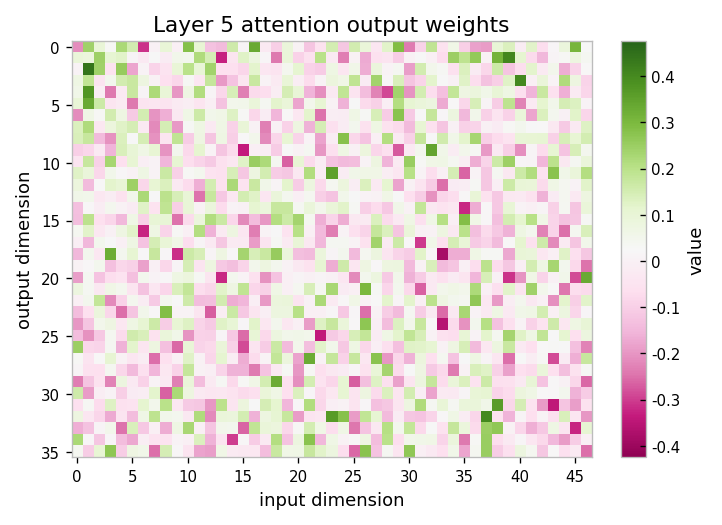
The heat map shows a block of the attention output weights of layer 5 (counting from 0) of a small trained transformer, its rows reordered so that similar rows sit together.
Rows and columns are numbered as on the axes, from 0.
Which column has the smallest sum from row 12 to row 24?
33
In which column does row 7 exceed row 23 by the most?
4
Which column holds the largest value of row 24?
26
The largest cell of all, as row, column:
2, 1
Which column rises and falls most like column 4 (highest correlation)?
45
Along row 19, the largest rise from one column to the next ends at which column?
24
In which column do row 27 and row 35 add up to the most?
21
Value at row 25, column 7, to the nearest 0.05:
-0.05
